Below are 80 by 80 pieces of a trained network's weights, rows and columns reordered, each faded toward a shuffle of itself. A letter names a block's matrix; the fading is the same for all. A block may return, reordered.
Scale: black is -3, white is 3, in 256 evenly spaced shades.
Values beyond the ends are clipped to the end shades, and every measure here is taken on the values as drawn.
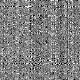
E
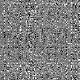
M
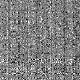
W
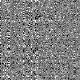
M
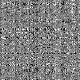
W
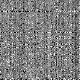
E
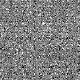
M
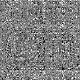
M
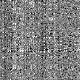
W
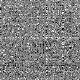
M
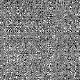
M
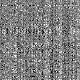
E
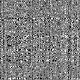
W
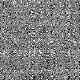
M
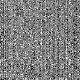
W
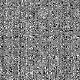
W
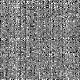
E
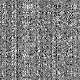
E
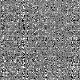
M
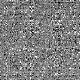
M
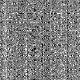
W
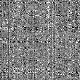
W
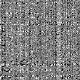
E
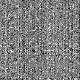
E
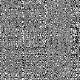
M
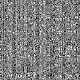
E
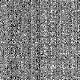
E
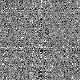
M
